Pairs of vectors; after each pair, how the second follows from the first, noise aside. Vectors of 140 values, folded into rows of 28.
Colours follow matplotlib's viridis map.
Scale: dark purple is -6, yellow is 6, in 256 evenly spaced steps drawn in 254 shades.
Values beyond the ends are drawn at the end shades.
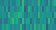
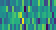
scaled up.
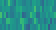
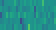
negated, partly zeroed.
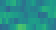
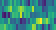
wrapped around, scaled up.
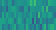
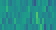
negated, partly zeroed.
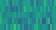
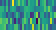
wrapped around, scaled up.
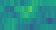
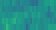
wrapped around, shrunk.
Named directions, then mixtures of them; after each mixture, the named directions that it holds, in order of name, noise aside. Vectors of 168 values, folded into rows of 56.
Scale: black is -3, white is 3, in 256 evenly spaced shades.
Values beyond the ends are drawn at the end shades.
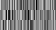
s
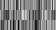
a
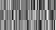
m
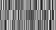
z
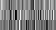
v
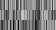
a.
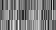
a, v, z.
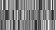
a, m, z.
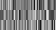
m.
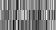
a, v.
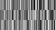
m.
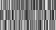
m, s, z.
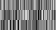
a, v.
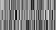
m, v.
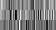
v.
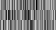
s.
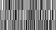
v, z.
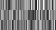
m, z.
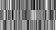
m, s.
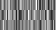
m, s.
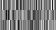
a, s, z.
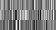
a, v.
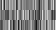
a, m.
